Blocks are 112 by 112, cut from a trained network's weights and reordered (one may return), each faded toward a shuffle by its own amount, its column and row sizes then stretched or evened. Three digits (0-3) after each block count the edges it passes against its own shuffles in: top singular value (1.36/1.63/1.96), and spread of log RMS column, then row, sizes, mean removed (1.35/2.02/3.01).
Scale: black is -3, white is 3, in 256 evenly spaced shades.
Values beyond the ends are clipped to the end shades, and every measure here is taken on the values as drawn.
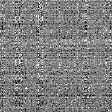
3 3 0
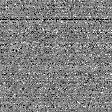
2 0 2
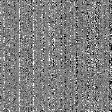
2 3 1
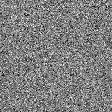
1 0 0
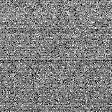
2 1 0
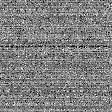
3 0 1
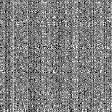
3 0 3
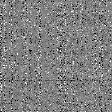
0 3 0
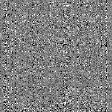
1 3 2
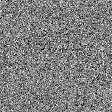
0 0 1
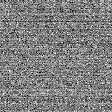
2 0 0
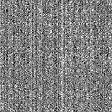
3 0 2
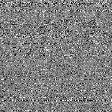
2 1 3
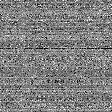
3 0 2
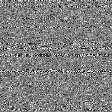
2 0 3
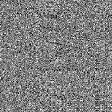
2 1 1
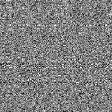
3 1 2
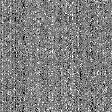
2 2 1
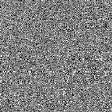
2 1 2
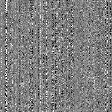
2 3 0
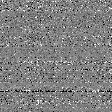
1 1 3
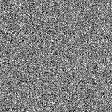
1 0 1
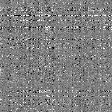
2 2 3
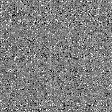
0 0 2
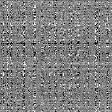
3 3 1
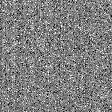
0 0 0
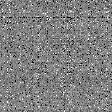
1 2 1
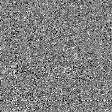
0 1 2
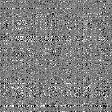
2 2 3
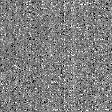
1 1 2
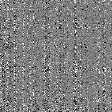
1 3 2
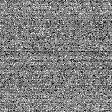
2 0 0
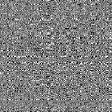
3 2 3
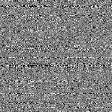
2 1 3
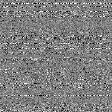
2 1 3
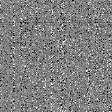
0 3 0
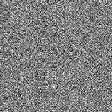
2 1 0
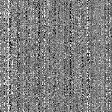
3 3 1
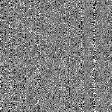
2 3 1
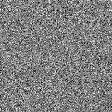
1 0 1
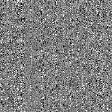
1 3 0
